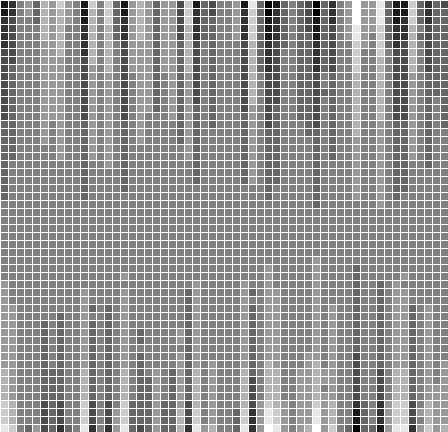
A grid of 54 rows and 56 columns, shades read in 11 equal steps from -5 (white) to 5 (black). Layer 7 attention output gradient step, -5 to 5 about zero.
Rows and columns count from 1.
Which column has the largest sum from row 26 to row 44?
45
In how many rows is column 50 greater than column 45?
25
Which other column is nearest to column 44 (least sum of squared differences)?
47
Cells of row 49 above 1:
3
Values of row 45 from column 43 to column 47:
0 0 2 0 0
